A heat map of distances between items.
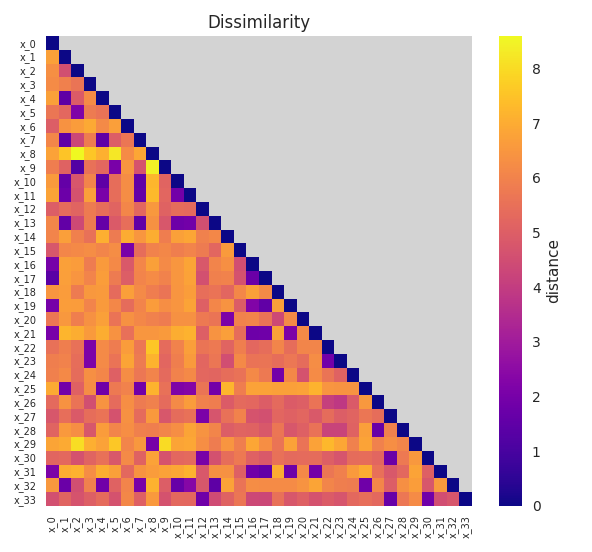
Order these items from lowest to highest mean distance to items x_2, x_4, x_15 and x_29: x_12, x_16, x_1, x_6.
x_1, x_6, x_12, x_16
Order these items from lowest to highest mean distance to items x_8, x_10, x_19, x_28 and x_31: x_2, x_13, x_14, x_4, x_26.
x_26, x_13, x_4, x_14, x_2
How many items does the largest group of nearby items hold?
8
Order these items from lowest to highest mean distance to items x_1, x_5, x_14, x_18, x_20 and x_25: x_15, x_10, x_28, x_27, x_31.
x_10, x_27, x_28, x_15, x_31
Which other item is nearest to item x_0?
x_17
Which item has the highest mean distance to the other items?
x_8
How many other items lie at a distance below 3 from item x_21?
5
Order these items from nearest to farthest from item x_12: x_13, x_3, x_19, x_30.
x_30, x_13, x_19, x_3
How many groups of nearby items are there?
10
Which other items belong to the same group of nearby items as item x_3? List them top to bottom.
x_22, x_23
